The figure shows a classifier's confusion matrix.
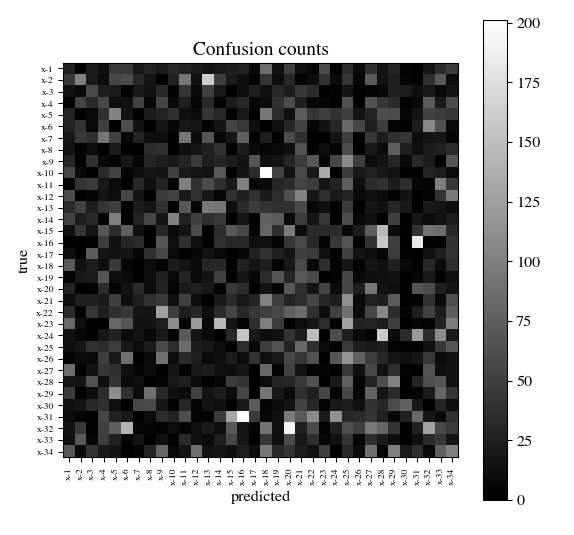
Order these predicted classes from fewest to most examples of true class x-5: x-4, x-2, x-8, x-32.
x-2, x-8, x-4, x-32
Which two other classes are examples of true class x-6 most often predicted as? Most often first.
x-32, x-25
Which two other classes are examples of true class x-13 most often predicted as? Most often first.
x-14, x-11
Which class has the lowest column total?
x-30
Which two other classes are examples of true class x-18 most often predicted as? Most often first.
x-1, x-21
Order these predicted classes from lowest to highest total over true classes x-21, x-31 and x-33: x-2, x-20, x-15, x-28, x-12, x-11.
x-12, x-28, x-2, x-11, x-20, x-15
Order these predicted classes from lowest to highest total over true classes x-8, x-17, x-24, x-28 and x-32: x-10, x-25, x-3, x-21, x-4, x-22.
x-10, x-4, x-3, x-21, x-25, x-22
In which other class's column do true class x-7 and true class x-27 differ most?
x-11
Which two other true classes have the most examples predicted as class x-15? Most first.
x-31, x-32
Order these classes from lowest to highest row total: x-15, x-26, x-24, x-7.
x-7, x-26, x-24, x-15
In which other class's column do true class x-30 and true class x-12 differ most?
x-34
